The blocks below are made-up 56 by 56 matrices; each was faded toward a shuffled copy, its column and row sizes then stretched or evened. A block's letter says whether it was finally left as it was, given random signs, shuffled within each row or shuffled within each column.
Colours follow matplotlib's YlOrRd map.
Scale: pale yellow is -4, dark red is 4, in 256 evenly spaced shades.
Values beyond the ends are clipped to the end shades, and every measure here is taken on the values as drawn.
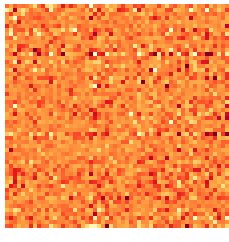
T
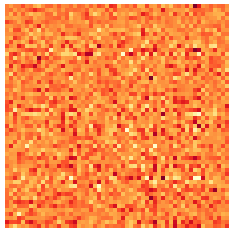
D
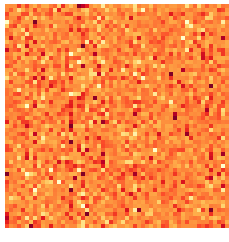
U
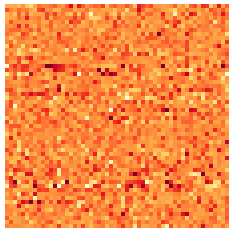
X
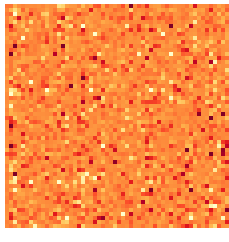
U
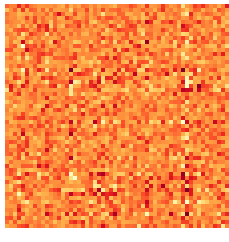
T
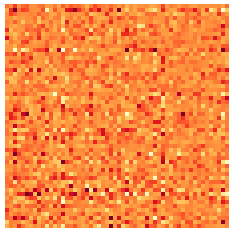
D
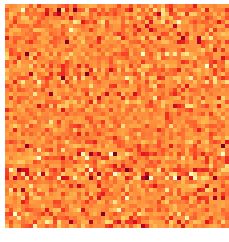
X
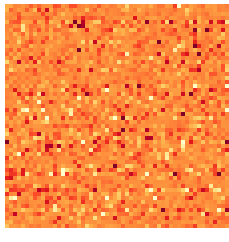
X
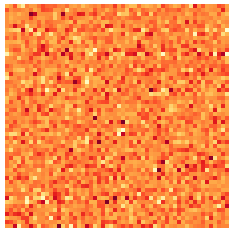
X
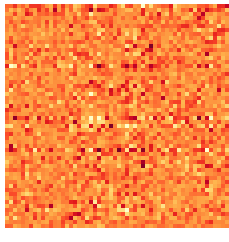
T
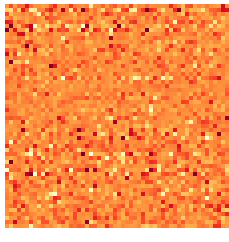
X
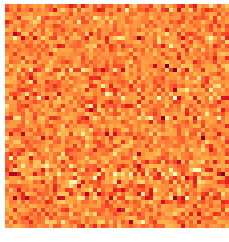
X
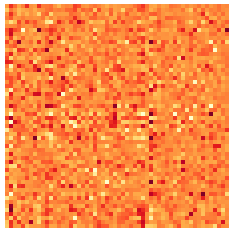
D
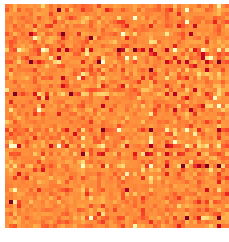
T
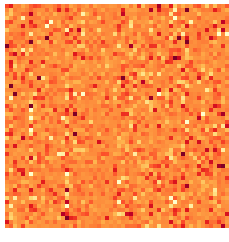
U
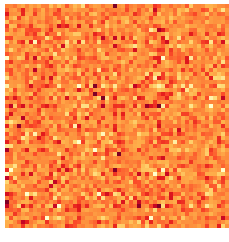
T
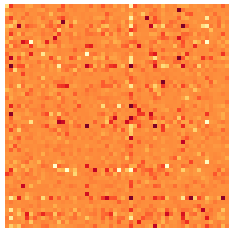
T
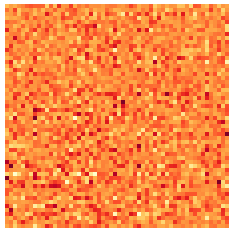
T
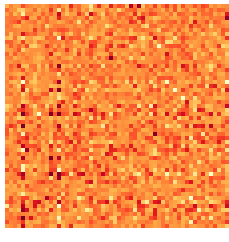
T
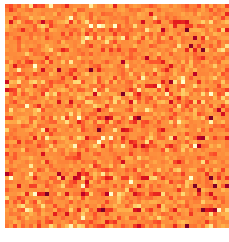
X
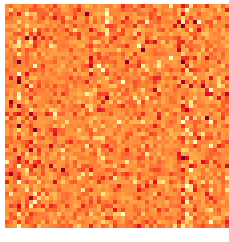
U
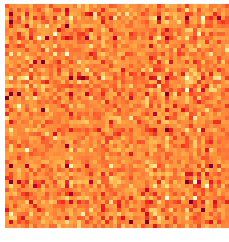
D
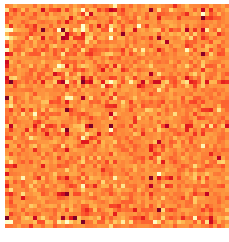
T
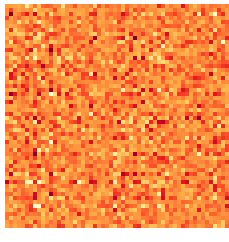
T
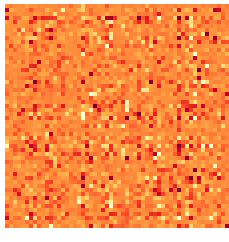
T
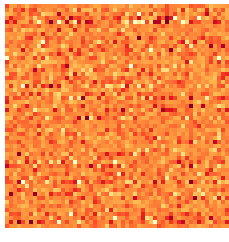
X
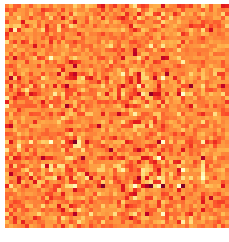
D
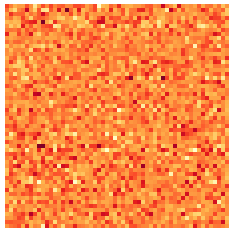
X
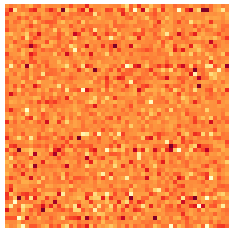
X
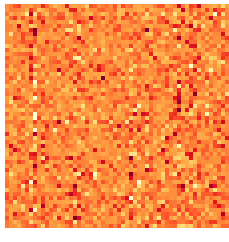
U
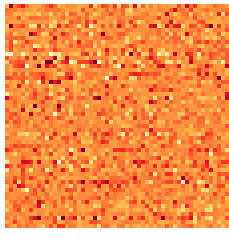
X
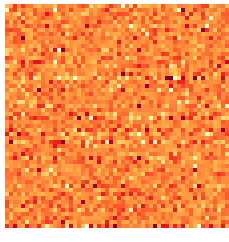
X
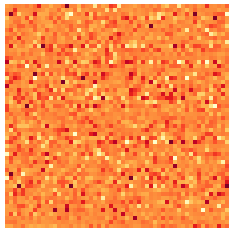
X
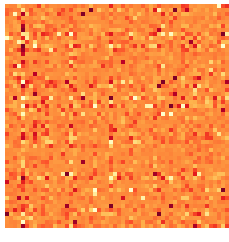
T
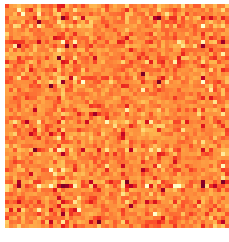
T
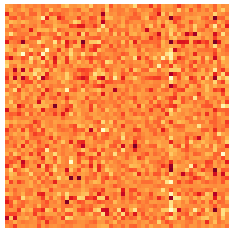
T
